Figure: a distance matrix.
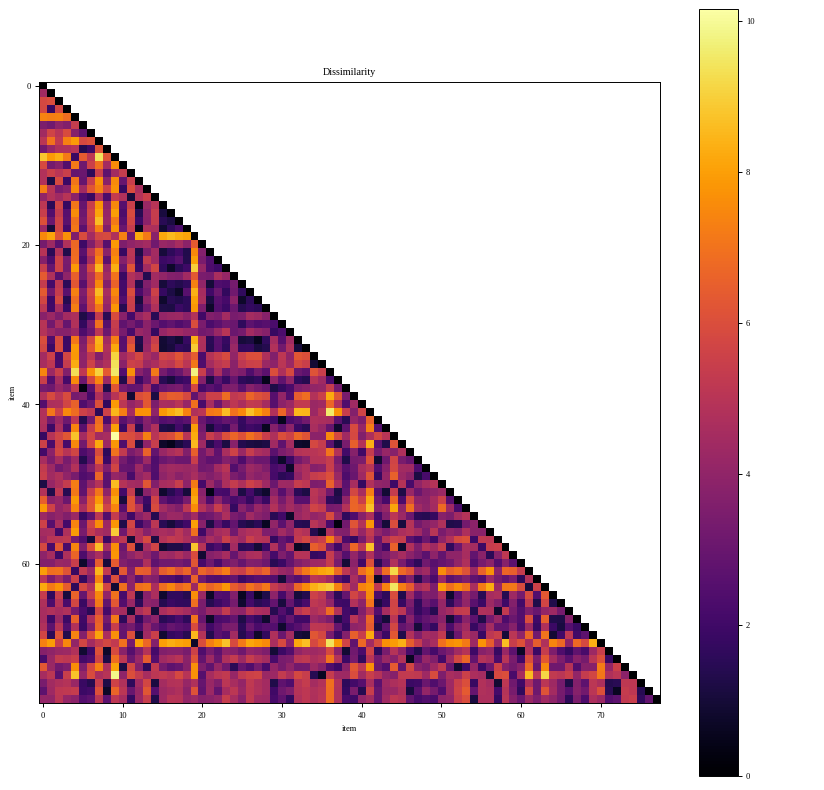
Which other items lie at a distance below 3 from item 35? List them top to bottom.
2, 20, 34, 56, 59, 74
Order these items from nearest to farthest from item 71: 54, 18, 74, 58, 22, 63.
54, 22, 18, 58, 74, 63
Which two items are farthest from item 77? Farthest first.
36, 53
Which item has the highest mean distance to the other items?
9
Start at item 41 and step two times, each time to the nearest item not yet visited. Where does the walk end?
34
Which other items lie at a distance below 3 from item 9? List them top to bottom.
4, 61, 63
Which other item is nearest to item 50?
0
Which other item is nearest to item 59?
20
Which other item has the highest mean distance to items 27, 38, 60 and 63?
7
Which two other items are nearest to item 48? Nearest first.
31, 54
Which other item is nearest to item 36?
52
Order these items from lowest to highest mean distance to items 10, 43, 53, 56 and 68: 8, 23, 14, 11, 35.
23, 35, 8, 14, 11
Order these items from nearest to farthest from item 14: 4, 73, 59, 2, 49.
49, 59, 4, 2, 73
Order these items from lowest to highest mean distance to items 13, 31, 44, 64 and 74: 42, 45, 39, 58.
42, 45, 58, 39
